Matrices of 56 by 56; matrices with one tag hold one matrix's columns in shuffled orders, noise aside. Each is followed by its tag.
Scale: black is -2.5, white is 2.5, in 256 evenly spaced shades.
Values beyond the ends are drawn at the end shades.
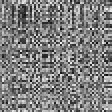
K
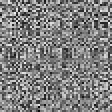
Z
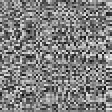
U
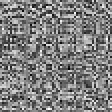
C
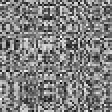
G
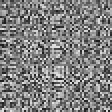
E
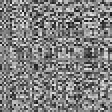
Z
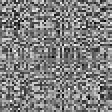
Z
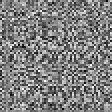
U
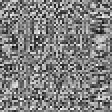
C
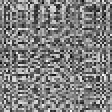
K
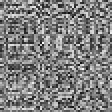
C
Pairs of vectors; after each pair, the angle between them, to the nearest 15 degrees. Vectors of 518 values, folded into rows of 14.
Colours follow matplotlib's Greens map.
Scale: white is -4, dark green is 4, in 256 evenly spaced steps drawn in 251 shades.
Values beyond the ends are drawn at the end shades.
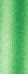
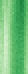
15 degrees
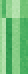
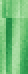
45 degrees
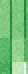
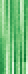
75 degrees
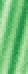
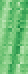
30 degrees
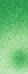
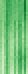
60 degrees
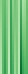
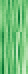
105 degrees
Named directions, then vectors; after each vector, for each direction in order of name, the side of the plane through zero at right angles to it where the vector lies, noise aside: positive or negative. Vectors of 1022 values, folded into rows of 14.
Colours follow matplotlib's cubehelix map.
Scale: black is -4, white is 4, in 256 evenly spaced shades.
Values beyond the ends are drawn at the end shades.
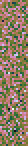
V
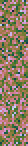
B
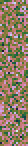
positive, negative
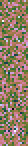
negative, negative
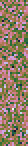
positive, positive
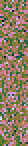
positive, positive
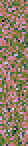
positive, positive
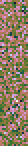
negative, positive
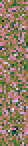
positive, positive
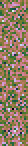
negative, negative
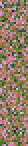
positive, positive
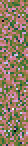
positive, positive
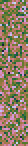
positive, negative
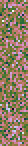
negative, negative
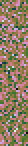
negative, negative
